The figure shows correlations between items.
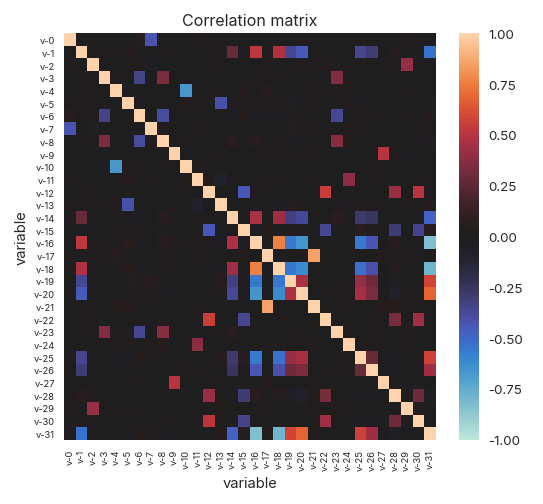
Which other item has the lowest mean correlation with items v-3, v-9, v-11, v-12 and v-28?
v-15
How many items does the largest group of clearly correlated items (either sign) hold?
9
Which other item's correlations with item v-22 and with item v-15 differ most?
v-12
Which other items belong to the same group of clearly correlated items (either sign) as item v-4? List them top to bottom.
v-10
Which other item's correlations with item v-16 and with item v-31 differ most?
v-18
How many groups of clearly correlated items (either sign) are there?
10
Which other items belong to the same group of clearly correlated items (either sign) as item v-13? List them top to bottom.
v-5
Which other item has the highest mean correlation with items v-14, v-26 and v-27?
v-9
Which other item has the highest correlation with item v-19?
v-31
